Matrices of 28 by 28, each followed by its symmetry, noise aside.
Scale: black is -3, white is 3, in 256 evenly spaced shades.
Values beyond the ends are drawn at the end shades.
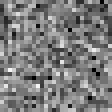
no symmetry.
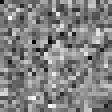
symmetric.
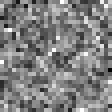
symmetric.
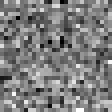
mirrored left to right.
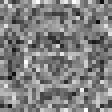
mirrored left to right.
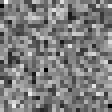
antisymmetric.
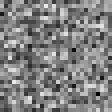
mirrored top to bottom.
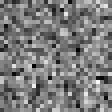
no symmetry.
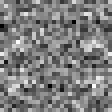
mirrored left to right.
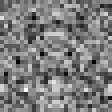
mirrored left to right.
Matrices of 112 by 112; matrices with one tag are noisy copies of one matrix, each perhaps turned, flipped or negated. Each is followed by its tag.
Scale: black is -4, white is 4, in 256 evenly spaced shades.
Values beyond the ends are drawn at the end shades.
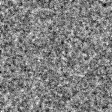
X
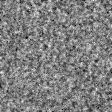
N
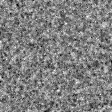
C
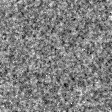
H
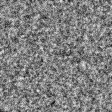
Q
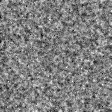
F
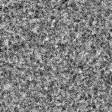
C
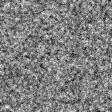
X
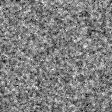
H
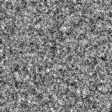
Q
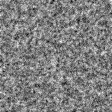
Q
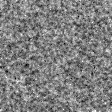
H
